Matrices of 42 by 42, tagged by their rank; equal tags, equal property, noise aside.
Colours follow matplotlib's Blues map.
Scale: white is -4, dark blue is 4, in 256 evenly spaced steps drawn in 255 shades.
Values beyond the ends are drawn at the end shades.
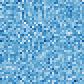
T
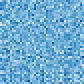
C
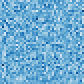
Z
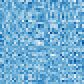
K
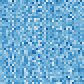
T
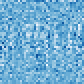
K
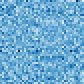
Z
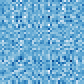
K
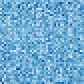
T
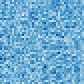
Z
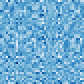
K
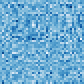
K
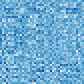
C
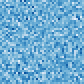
T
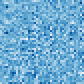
Z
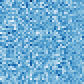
T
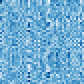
K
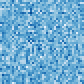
T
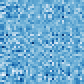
K
